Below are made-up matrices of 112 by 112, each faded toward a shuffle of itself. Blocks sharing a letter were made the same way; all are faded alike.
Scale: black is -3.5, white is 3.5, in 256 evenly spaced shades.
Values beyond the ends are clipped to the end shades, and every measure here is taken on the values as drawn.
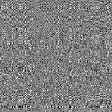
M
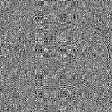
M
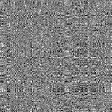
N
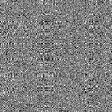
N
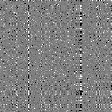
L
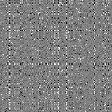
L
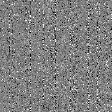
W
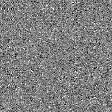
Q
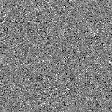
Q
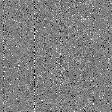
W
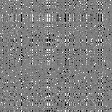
L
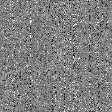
W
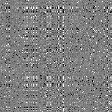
L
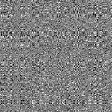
M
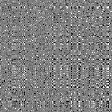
L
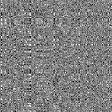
N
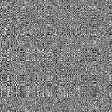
M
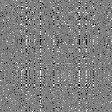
L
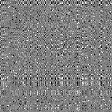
L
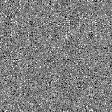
Q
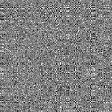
N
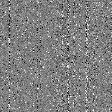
W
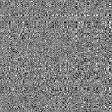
N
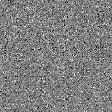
Q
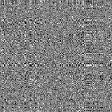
N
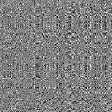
M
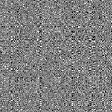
N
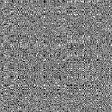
N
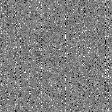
W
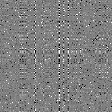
L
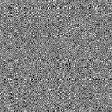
M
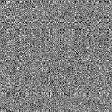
N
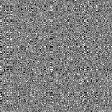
N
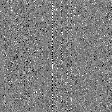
W
